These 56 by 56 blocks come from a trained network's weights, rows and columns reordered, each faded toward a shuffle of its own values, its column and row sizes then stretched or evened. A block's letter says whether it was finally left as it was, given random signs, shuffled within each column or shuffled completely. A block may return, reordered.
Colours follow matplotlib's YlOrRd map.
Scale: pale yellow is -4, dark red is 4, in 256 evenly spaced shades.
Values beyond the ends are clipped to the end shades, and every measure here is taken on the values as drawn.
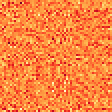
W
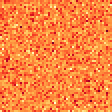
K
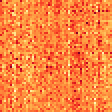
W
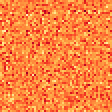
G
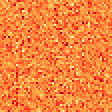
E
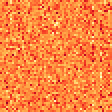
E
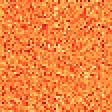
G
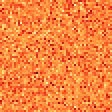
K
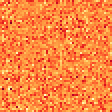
G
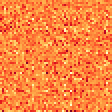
G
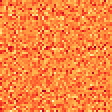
W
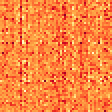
W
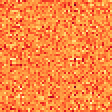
G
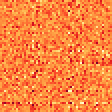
G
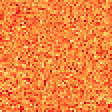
K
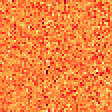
E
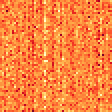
E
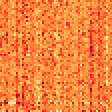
W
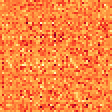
W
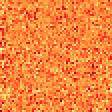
G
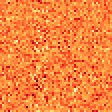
G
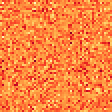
G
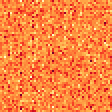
E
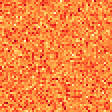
K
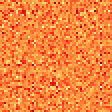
W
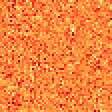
E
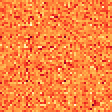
G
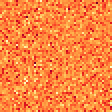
E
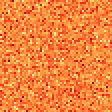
K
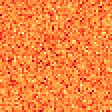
K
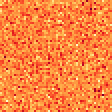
E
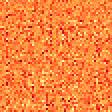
G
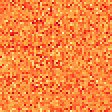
G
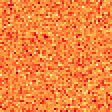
K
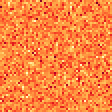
K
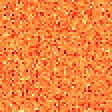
E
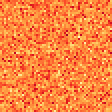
K
